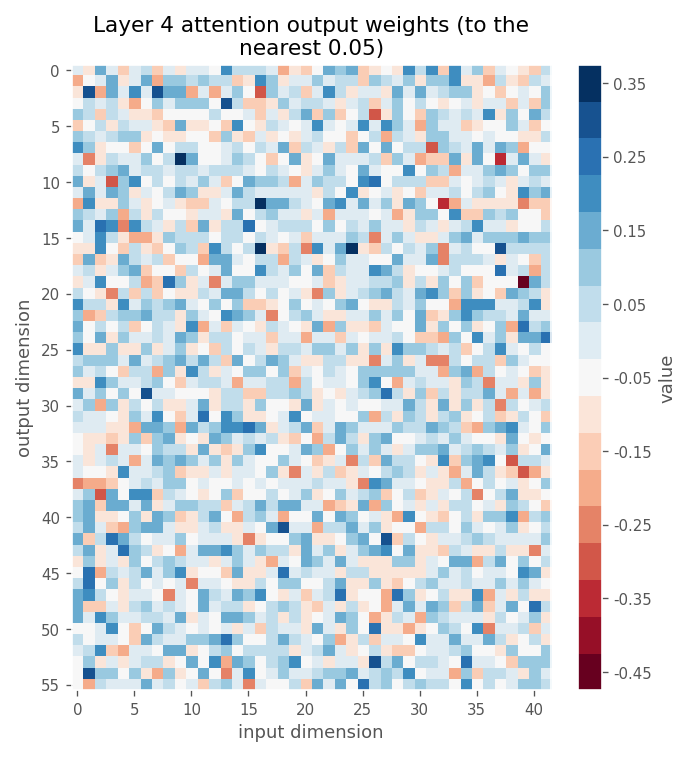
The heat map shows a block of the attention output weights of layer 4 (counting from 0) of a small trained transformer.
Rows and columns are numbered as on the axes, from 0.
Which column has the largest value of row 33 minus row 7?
31
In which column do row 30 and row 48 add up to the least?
2
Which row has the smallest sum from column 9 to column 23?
36
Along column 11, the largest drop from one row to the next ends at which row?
55
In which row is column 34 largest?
53
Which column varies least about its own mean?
17
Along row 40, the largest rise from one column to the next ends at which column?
29
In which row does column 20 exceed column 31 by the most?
7
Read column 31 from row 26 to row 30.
-0.25 0 0 -0.15 -0.1
